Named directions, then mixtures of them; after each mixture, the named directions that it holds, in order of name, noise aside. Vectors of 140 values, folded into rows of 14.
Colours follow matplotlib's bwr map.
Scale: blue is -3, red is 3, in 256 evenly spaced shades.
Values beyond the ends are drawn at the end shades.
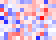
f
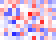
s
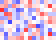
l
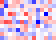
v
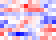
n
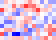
l, n, s.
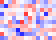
f, n, v.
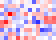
l, n, v.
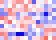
f, n, v.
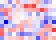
f, n.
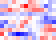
n.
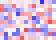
l, s, v.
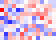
f, l, s.
